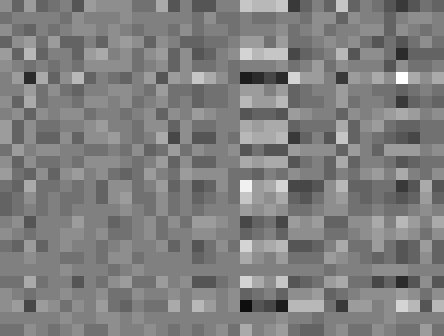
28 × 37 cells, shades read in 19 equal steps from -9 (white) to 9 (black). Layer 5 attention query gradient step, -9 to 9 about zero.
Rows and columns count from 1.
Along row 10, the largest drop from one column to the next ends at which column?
25
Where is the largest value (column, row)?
21, 26
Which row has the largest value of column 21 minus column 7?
7
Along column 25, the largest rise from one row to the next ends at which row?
8
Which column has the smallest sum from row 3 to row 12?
24
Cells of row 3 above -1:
27
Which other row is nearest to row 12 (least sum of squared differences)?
1
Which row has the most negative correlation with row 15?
4
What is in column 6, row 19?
0
